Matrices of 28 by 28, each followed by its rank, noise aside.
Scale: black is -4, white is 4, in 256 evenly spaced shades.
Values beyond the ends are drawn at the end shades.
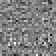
five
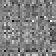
four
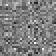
six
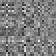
two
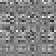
three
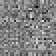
six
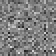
five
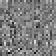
six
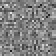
six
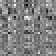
two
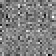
six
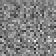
five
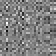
four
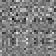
three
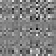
two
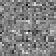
five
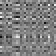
two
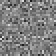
six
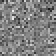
six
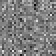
five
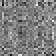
four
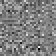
five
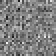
five
